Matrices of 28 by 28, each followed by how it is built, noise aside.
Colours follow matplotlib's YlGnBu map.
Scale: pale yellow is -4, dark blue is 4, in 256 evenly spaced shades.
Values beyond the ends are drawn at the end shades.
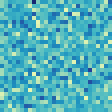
repeating rows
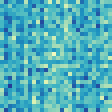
blocks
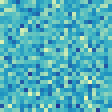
blocks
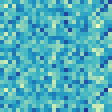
repeating rows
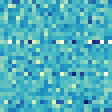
uneven rows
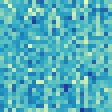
blocks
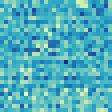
blocks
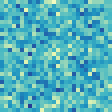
repeating rows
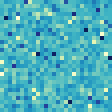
sparse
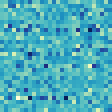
uneven rows
